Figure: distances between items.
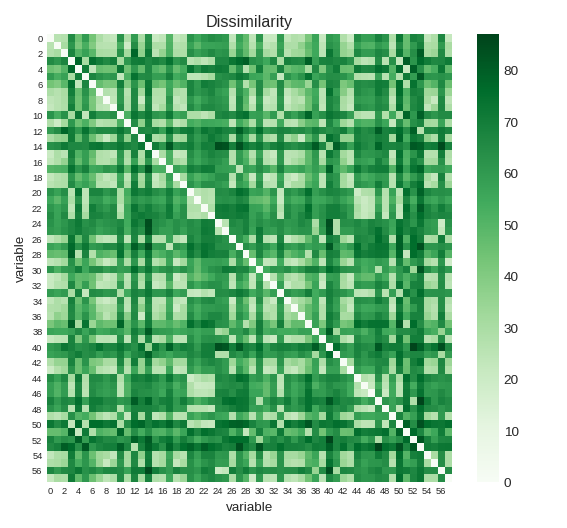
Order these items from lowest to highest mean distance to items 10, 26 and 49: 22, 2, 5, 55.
55, 2, 5, 22
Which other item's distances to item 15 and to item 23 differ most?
50
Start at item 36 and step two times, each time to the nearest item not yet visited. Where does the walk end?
8
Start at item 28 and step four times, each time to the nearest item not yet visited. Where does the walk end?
37
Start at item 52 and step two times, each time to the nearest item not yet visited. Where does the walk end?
30
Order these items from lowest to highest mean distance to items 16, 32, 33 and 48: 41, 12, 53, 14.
41, 12, 14, 53
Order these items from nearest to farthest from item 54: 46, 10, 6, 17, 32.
32, 6, 17, 46, 10
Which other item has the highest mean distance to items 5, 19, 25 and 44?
53
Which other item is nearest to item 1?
11
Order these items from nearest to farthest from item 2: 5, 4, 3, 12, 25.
4, 5, 25, 3, 12
